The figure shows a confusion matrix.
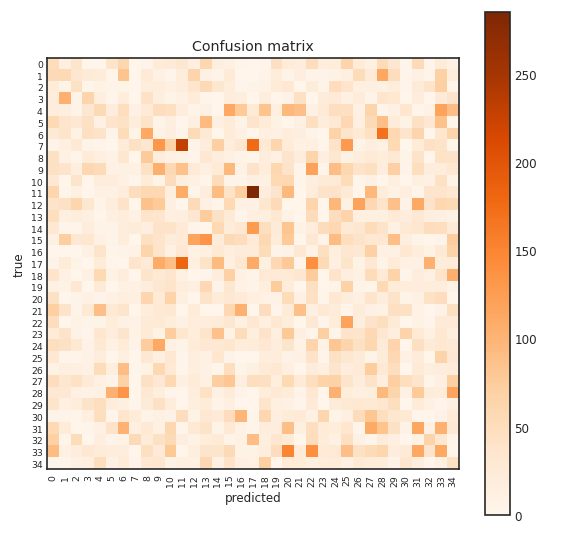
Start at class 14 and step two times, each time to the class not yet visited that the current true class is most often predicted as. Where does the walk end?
11
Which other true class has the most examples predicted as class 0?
33
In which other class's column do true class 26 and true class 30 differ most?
16
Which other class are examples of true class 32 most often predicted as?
17
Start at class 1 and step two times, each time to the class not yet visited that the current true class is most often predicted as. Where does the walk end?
6
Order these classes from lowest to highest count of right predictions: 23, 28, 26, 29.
26, 29, 23, 28
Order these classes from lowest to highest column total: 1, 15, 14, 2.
2, 1, 14, 15
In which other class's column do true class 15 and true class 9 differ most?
13
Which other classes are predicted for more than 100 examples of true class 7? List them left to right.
9, 11, 17, 25
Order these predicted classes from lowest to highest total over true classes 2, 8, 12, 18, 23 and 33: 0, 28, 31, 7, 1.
7, 1, 28, 0, 31
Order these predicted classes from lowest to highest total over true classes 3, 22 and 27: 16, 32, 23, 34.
32, 16, 23, 34
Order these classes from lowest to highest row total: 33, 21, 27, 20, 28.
20, 21, 28, 27, 33
